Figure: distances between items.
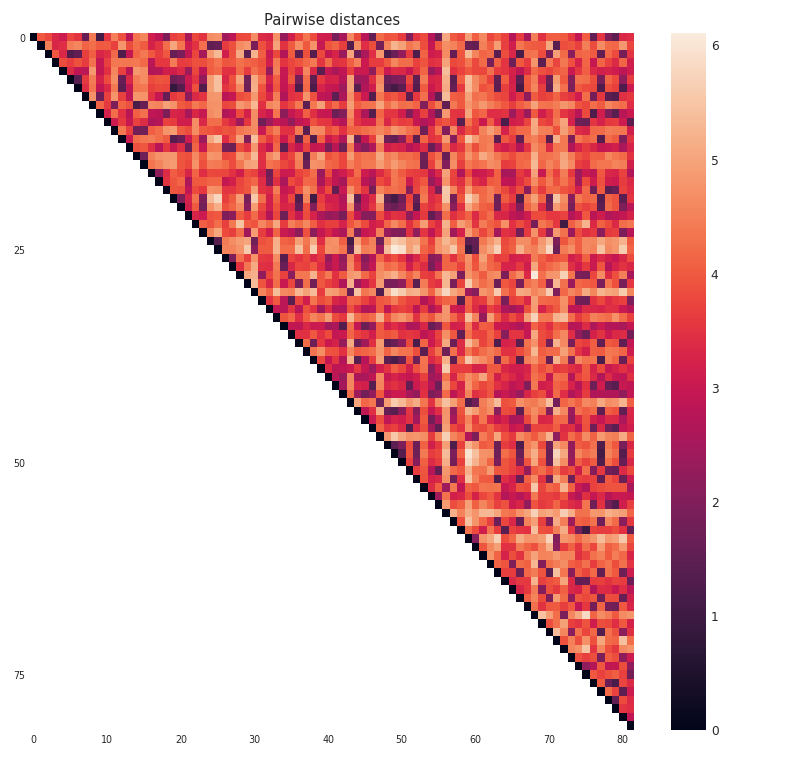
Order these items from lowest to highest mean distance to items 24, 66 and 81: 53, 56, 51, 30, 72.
53, 30, 51, 72, 56
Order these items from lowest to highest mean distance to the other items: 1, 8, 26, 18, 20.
20, 26, 18, 1, 8
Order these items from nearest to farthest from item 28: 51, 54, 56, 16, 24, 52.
16, 54, 51, 52, 24, 56
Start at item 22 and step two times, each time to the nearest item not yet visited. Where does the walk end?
68
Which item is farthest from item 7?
56
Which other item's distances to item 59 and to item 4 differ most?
25
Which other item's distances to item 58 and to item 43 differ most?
75
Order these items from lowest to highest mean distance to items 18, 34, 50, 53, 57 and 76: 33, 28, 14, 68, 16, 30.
16, 14, 28, 33, 68, 30
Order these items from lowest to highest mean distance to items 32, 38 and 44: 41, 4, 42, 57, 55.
57, 42, 4, 41, 55
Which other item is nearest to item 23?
6
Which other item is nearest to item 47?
30
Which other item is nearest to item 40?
13
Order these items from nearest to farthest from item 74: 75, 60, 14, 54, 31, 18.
31, 75, 54, 18, 60, 14
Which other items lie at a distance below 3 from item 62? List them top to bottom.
3, 65, 69
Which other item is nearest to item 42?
34
